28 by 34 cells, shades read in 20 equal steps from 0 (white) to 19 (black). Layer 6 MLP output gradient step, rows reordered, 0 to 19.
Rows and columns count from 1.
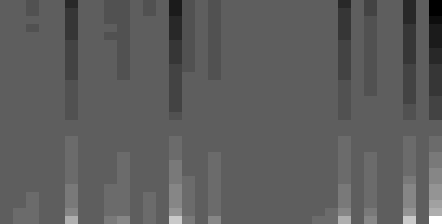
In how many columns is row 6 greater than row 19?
9
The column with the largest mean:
34
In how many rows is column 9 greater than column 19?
4
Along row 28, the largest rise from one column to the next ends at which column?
33
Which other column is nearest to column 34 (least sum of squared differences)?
14
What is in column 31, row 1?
12
